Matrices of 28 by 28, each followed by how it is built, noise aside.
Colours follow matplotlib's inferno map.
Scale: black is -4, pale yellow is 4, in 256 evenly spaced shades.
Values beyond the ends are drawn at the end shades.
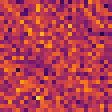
Toeplitz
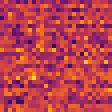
blocks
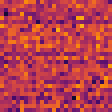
blocks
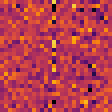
uneven columns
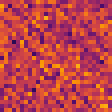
Toeplitz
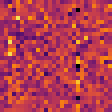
uneven columns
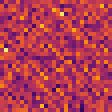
Toeplitz
